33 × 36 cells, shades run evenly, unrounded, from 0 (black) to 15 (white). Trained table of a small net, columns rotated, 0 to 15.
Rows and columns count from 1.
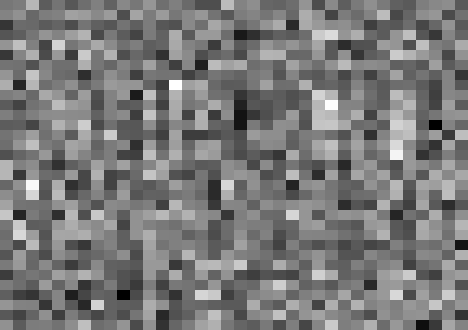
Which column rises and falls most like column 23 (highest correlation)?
1
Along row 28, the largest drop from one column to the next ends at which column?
33
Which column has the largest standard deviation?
31
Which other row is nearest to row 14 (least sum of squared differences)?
6
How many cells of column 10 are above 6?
15
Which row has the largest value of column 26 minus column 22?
11
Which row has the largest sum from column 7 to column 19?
22
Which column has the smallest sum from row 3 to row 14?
19
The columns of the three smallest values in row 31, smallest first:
7, 4, 25
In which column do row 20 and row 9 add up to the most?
3
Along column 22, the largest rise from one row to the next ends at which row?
29
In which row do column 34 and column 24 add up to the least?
13
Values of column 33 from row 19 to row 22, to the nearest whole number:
10 9 10 6
